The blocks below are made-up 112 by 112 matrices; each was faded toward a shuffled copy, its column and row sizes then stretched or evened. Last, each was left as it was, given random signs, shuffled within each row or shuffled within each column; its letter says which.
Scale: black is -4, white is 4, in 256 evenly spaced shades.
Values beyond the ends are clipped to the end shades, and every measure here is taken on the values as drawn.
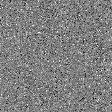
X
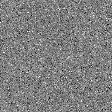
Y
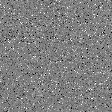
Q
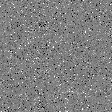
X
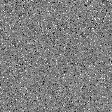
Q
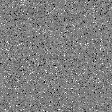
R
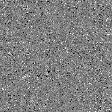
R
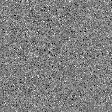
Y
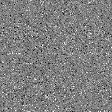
R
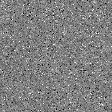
Y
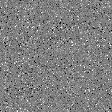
R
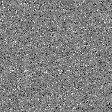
Q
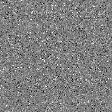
R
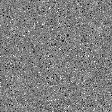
R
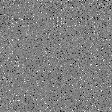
R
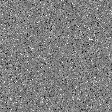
X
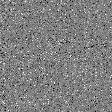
R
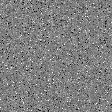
X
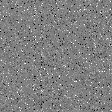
X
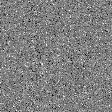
X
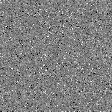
Q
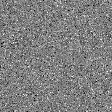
Q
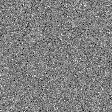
Q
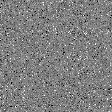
Y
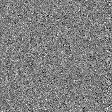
X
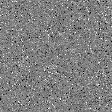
Y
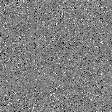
Y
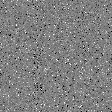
X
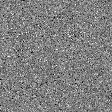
Q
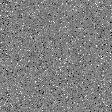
X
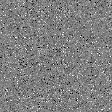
R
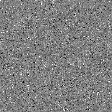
Y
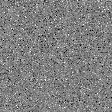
Q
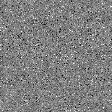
R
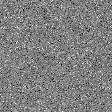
Q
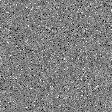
Y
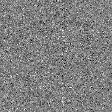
Y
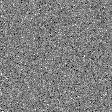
X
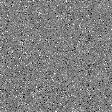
R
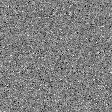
Q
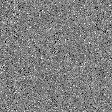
X
